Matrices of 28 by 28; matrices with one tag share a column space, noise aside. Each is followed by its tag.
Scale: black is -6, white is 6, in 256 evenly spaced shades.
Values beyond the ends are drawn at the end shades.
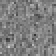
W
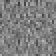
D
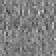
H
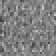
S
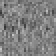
H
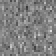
S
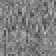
H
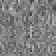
S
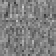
D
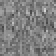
H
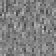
H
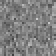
W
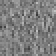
H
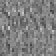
H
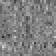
S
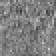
H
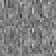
D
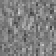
H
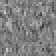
H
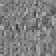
H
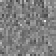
D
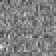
S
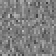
D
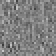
S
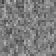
D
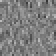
D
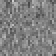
D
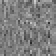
D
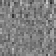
D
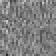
D
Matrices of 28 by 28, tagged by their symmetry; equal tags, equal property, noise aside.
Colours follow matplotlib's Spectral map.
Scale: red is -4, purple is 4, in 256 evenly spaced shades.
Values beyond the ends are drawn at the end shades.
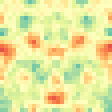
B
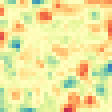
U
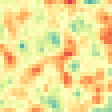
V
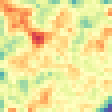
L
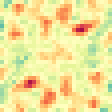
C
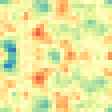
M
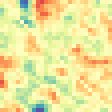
V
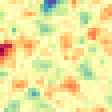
U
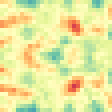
M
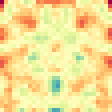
B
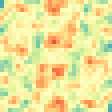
C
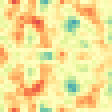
M
